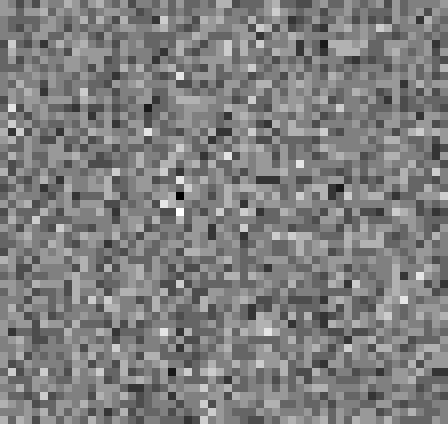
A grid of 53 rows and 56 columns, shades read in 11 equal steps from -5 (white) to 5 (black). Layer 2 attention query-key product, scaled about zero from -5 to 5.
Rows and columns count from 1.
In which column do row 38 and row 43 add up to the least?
51
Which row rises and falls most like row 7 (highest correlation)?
6
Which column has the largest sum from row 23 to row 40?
27
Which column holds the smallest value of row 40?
49
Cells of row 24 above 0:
19
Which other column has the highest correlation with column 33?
34
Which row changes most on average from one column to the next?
47
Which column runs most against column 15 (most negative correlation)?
23
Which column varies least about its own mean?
52
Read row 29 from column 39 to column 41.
1 1 0
